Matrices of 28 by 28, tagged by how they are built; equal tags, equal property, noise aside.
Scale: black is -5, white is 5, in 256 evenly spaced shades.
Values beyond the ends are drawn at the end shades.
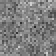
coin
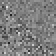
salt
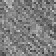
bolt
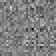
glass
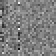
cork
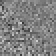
salt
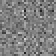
glass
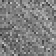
bolt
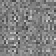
glass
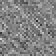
bolt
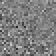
salt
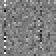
cork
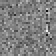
cork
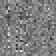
cork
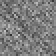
bolt
